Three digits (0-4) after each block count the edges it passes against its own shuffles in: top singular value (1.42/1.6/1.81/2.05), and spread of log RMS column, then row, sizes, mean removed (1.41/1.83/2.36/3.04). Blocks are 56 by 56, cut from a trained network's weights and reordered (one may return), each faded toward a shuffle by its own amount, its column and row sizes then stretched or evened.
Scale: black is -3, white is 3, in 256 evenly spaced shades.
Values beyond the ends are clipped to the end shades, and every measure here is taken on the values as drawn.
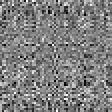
4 3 3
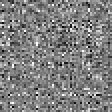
3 3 3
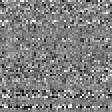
1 1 4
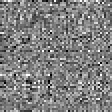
3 1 3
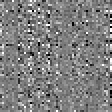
2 4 2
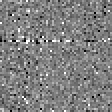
1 2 1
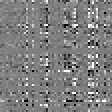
4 4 4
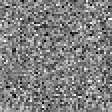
1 0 1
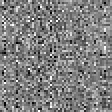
2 3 0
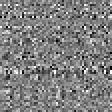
3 2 3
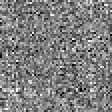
1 1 1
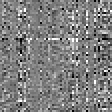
3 4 1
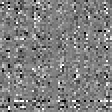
2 4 2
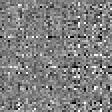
1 3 3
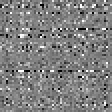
0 3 4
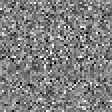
0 0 2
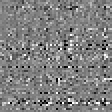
2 2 4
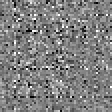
0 3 3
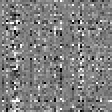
2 4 3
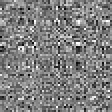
4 2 3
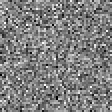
1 0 0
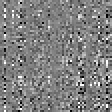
2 4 2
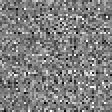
1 1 3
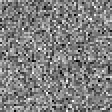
2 0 0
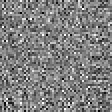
3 1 2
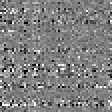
0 3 4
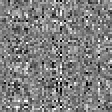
4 3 2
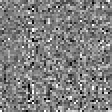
2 3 2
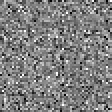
0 1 2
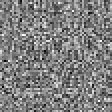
4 0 0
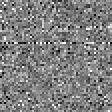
1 1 1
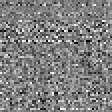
1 0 4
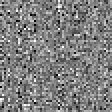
0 3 0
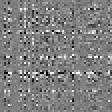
1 4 4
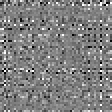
4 3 4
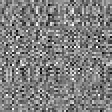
4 2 3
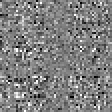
1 3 3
